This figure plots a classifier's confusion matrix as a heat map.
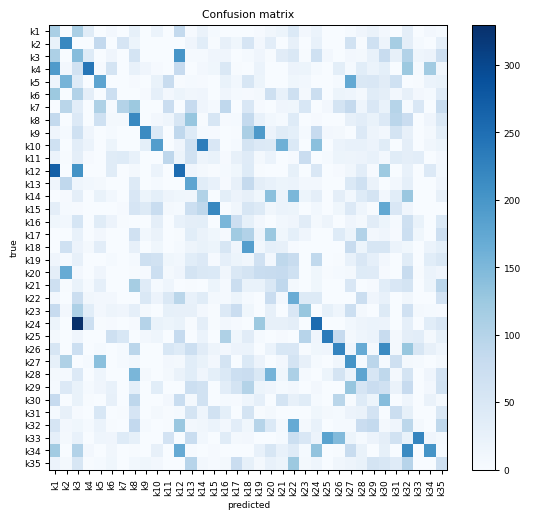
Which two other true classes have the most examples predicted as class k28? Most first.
k26, k17
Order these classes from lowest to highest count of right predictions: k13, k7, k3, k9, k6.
k6, k7, k3, k13, k9
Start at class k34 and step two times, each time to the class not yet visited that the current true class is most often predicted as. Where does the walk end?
k22
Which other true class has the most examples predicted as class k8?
k28
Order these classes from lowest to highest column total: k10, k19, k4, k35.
k4, k10, k19, k35
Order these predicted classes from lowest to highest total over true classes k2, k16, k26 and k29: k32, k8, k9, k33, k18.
k9, k33, k8, k18, k32
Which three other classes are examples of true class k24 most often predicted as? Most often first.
k3, k19, k9
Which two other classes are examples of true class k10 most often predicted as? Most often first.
k14, k21
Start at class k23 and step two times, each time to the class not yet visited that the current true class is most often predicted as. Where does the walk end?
k12
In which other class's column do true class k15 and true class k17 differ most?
k30
